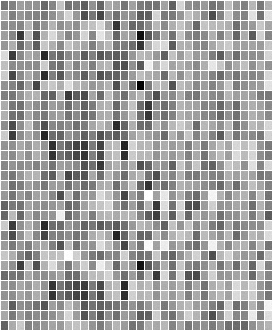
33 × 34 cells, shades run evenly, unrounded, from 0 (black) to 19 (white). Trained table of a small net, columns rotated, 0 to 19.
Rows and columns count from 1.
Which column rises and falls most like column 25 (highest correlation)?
32
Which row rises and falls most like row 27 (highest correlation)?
4
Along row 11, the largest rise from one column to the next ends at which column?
20
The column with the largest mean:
23
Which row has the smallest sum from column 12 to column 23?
2
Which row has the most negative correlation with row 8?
22
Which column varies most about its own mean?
13
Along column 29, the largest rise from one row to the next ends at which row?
26
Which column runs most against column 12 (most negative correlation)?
25
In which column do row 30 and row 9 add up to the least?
18
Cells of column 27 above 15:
5
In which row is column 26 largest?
3
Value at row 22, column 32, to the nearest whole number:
9
